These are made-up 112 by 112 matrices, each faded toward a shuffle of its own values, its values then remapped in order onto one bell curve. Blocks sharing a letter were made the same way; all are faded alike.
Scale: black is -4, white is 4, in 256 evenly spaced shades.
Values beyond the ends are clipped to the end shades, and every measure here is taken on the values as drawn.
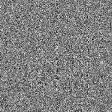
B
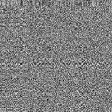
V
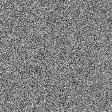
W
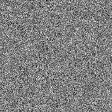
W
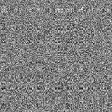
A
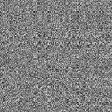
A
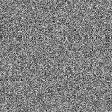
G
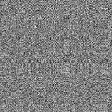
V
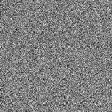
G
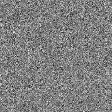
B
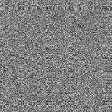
A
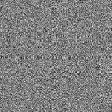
V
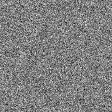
W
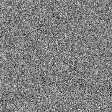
W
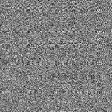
V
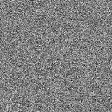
G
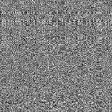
A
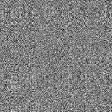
V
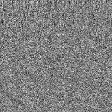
G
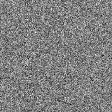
B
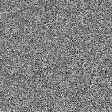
B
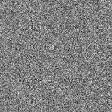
G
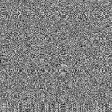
A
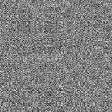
V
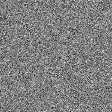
W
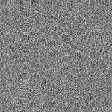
V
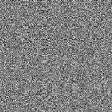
A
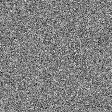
W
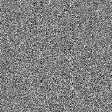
B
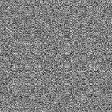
A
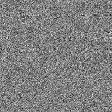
G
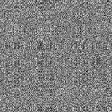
V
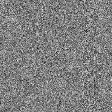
B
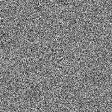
B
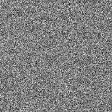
B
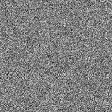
G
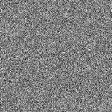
G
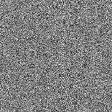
G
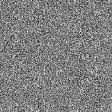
B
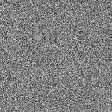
G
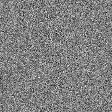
W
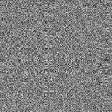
V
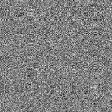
A
